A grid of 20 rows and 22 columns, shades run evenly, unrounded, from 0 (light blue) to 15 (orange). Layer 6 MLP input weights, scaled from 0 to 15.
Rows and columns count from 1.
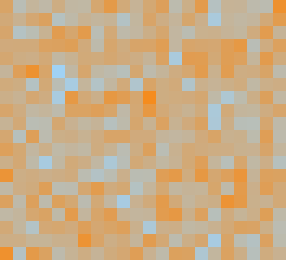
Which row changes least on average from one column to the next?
12
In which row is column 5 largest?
3
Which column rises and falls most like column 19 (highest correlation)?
17
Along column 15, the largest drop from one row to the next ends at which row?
7
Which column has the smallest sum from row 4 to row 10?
5
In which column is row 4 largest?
19
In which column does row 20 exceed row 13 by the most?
4
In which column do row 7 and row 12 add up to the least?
6
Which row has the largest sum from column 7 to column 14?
8
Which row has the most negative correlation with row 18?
2
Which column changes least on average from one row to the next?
20
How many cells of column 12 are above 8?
10
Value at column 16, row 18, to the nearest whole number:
6
